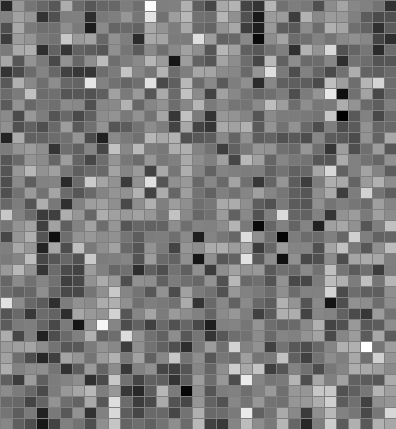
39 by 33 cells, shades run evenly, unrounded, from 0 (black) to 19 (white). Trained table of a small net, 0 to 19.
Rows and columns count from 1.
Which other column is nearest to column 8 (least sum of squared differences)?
32
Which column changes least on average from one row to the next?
25
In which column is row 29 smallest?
6
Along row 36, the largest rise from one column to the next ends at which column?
17
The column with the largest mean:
10
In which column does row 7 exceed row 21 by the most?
22
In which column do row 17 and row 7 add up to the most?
13
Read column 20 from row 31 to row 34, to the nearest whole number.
8 16 8 15
